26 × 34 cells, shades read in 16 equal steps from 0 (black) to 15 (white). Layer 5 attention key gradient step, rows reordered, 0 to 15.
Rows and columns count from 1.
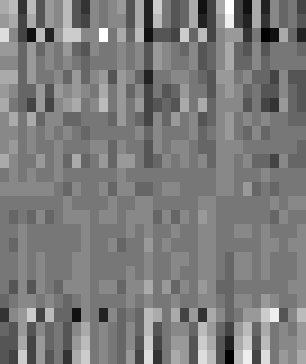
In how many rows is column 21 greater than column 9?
5
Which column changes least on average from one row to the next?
11
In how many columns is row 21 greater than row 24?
11
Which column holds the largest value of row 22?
30
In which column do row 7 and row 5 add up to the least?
17
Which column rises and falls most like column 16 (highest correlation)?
8
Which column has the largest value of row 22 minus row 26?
26
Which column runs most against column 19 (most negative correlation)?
7
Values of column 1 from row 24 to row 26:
6 5 5
